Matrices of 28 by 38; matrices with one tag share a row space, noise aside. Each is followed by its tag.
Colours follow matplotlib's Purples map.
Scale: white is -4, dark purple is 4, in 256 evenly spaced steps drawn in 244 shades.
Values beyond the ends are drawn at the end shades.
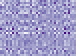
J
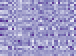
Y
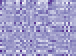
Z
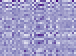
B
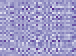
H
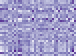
Y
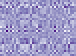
J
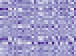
Y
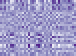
H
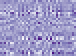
H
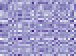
Y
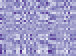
Z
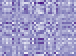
B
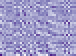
Z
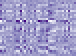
Z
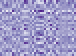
B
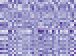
Y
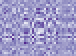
B
